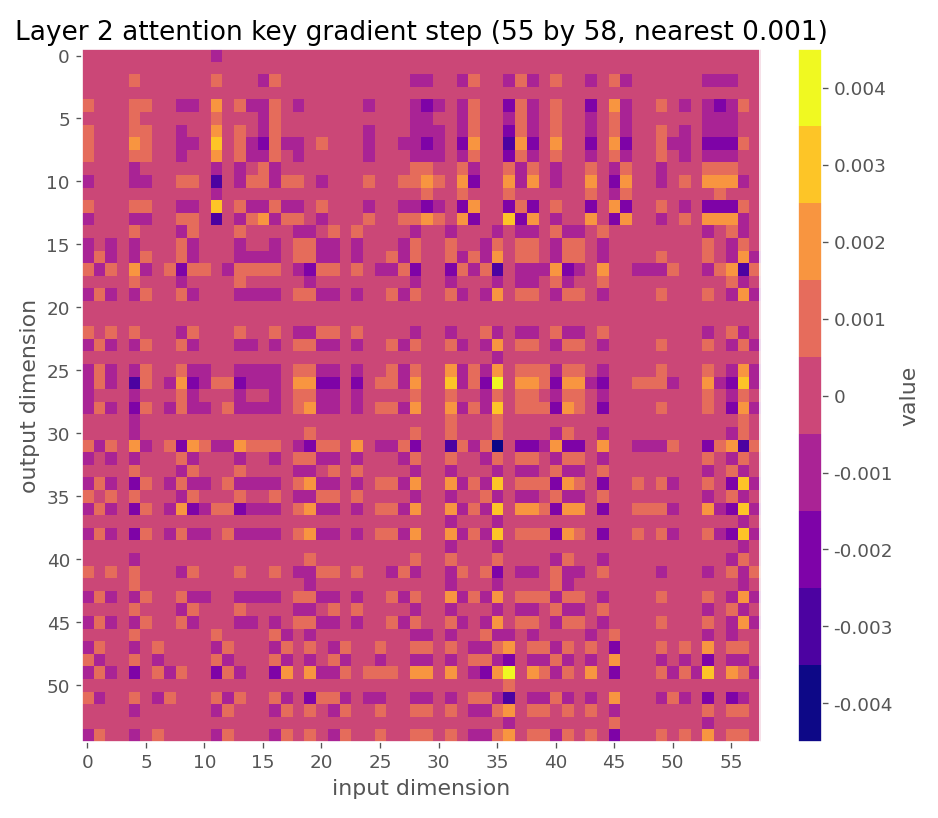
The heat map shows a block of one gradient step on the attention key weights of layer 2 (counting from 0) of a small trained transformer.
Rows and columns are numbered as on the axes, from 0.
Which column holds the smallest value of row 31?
35
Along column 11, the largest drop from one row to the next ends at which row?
13
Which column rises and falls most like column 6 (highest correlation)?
22
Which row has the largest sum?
49
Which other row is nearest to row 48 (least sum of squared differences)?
51
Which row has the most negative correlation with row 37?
29
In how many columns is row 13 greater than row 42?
24
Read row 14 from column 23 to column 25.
0.001 0 0
